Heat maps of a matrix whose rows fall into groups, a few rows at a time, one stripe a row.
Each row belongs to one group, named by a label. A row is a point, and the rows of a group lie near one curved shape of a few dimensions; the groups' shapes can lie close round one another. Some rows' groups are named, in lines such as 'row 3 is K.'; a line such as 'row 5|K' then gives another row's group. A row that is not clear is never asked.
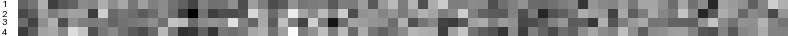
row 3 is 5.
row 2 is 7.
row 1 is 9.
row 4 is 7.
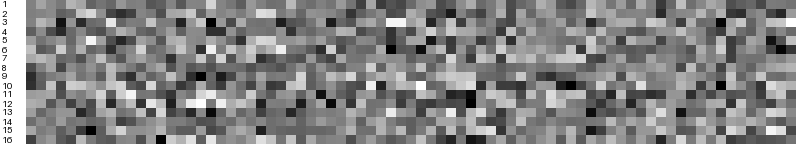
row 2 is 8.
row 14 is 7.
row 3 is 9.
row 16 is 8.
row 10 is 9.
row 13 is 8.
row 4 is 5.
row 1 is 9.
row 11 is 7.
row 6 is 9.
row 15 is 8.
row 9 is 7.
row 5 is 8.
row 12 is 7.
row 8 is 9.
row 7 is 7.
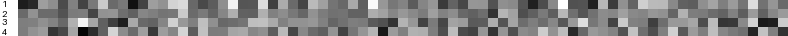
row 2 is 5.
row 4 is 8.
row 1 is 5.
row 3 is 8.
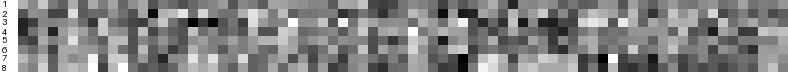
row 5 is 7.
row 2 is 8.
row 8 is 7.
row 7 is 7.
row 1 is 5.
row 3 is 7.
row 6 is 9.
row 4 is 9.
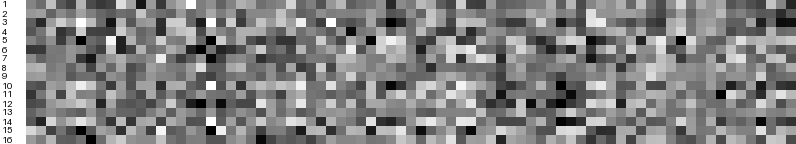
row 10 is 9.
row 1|8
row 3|9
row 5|9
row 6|7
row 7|8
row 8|7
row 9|7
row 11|9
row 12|7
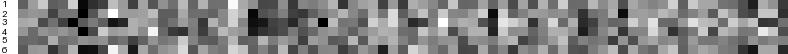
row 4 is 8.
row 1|8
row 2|8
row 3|7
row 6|8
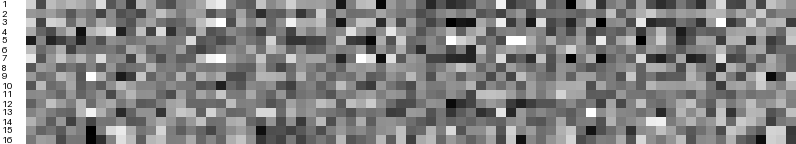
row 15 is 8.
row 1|5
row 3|5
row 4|8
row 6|9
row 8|9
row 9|8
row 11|7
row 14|7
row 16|8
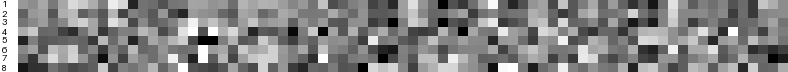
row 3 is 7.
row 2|9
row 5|5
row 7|9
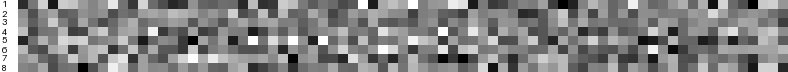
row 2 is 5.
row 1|9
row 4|8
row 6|8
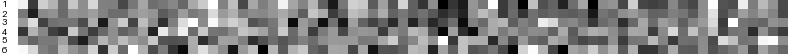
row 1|5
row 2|5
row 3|7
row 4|8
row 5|8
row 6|5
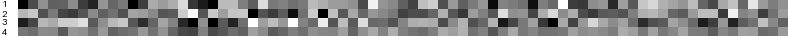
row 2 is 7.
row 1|5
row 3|7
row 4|7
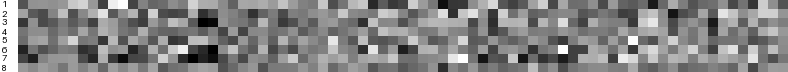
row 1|7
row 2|8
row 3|5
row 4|9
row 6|5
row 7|7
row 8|5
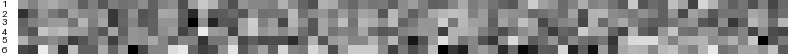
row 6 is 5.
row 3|7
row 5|7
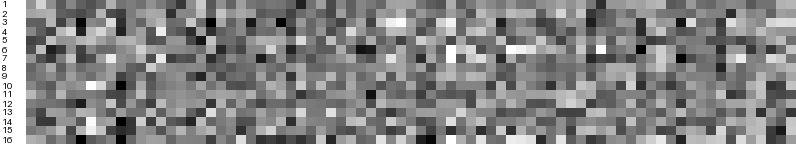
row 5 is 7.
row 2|7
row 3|9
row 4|8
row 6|5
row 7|8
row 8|9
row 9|7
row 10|8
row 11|9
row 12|9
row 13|9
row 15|8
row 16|7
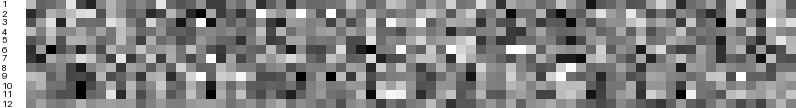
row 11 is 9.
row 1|8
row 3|9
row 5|9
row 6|5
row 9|7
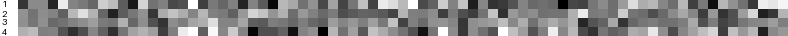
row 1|9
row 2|8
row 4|7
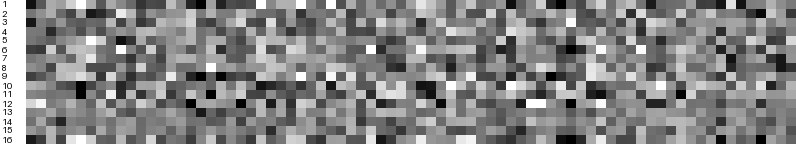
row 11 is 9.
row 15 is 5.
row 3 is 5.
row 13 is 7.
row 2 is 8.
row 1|7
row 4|5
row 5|8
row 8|9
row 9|7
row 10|7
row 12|5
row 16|9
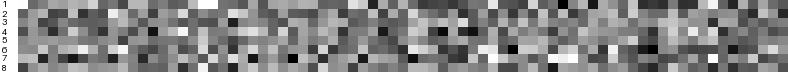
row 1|5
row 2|8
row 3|5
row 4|8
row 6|7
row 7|9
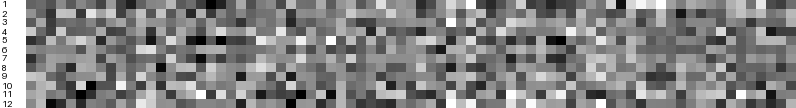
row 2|8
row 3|5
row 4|9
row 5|7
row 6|5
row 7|7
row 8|8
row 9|5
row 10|8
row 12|5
